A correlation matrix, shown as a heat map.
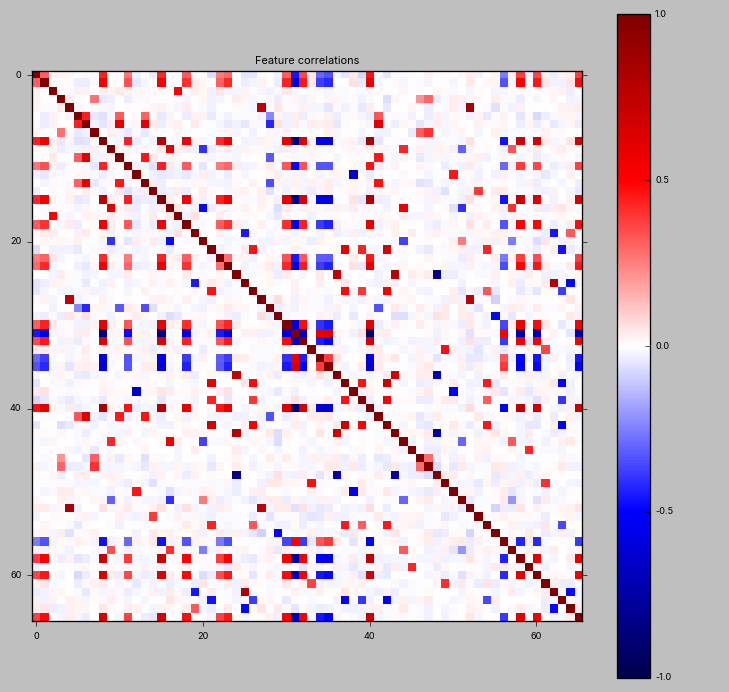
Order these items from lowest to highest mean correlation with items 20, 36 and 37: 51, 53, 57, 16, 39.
16, 57, 53, 51, 39
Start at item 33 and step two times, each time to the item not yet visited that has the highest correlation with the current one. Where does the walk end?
61
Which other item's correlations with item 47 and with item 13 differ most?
6
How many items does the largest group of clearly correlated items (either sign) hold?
18
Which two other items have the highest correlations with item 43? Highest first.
24, 36
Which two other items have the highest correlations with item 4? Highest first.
52, 27
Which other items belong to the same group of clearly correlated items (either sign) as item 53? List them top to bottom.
14
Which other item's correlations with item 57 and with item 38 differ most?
12
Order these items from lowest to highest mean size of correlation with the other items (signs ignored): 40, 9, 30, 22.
9, 22, 30, 40
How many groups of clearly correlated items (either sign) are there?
14
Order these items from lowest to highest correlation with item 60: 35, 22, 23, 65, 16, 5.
35, 5, 16, 22, 23, 65
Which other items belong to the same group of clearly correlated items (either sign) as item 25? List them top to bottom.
19, 62, 64
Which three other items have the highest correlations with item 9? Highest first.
16, 44, 57
